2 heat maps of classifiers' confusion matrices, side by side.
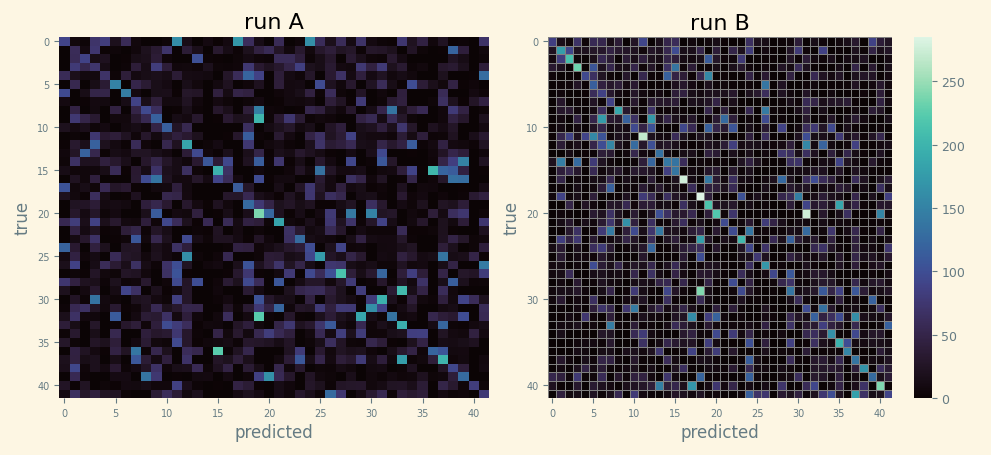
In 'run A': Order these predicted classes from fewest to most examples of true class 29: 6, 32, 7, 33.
32, 7, 6, 33
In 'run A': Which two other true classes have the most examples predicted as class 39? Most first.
14, 16
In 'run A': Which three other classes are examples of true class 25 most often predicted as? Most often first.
12, 37, 24
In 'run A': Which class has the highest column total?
19
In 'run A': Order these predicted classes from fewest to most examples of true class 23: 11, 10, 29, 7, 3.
11, 10, 29, 3, 7
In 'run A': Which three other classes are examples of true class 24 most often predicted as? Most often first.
0, 27, 11
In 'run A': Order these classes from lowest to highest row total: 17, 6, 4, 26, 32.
17, 6, 4, 26, 32
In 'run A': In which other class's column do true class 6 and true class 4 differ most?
41
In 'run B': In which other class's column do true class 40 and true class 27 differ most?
17
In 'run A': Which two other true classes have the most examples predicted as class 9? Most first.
16, 20
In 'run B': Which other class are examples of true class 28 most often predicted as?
22
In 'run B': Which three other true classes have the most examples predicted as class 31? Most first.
20, 12, 22
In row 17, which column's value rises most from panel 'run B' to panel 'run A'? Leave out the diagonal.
0
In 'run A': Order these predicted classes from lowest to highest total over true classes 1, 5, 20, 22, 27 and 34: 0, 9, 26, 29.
0, 29, 9, 26
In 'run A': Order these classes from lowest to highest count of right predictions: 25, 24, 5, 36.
24, 36, 5, 25
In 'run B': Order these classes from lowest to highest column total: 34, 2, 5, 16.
2, 34, 16, 5
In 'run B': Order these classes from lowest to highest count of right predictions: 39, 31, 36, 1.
31, 39, 36, 1
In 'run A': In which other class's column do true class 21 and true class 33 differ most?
37
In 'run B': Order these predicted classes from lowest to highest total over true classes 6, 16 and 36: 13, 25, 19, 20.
25, 13, 20, 19
